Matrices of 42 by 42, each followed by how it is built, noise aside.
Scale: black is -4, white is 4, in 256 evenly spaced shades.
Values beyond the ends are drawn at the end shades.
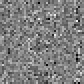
uneven columns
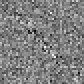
banded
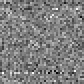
uneven rows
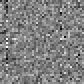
uneven columns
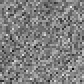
Hankel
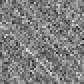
Toeplitz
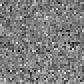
uneven rows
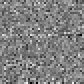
uneven rows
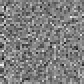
low rank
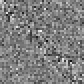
banded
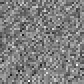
Hankel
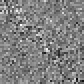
banded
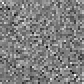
diagonal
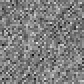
Hankel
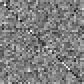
diagonal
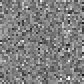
uneven columns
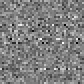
uneven rows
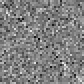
diagonal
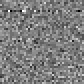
uneven rows
